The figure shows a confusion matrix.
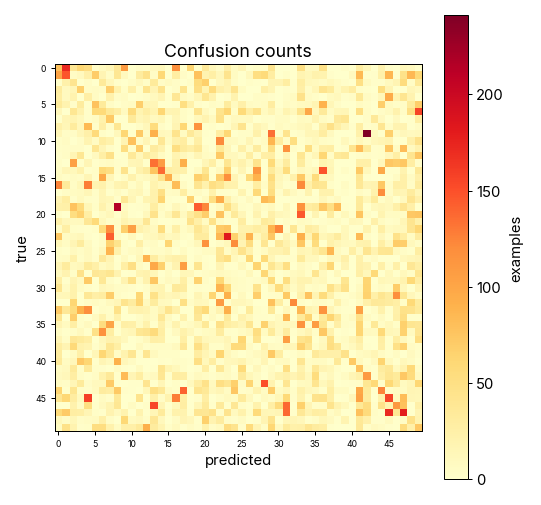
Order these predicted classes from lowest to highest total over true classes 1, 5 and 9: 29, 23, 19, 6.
6, 19, 23, 29
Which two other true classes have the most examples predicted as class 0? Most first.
16, 1
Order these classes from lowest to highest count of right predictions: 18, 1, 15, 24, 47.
18, 15, 24, 1, 47
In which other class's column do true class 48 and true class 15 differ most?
23
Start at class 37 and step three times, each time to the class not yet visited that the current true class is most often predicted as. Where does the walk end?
13
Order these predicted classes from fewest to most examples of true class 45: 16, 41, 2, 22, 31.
22, 2, 31, 41, 16
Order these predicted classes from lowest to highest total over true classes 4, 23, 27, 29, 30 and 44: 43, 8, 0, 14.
43, 8, 14, 0
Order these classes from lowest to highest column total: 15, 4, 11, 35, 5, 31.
15, 5, 11, 35, 4, 31
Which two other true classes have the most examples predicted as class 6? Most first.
36, 15
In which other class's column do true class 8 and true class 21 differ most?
19
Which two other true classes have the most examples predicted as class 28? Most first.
43, 18
